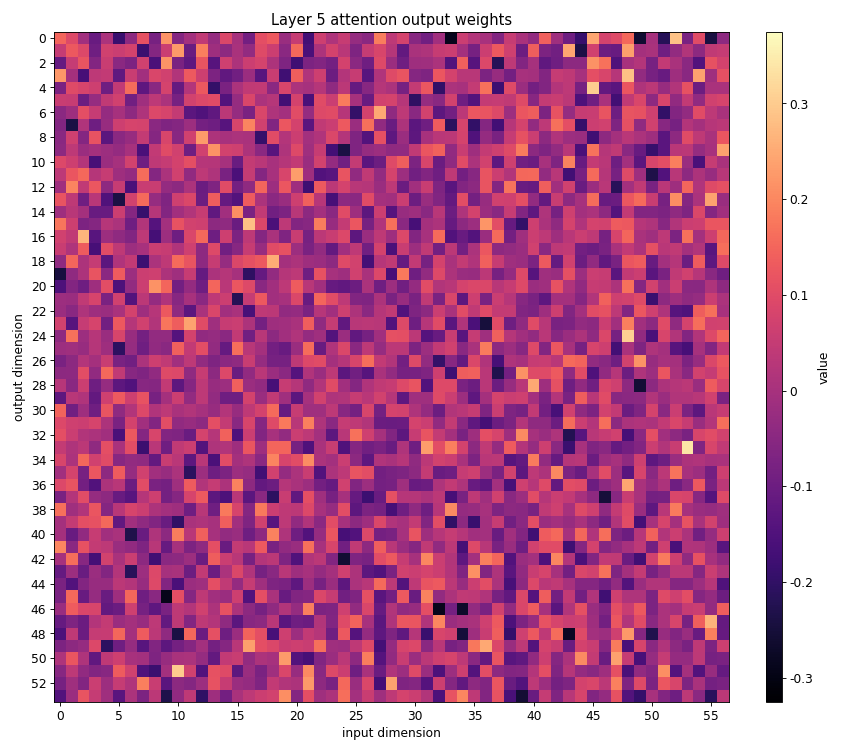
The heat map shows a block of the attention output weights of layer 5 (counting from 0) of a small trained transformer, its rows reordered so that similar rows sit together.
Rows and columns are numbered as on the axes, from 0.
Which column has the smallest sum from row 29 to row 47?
38
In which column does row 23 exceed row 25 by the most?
5
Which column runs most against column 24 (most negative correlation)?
31
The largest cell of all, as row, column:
33, 53
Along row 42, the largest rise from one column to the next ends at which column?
42
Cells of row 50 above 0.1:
6
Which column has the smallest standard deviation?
22
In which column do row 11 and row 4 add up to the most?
45
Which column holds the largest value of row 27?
39
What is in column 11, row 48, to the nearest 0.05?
0.15
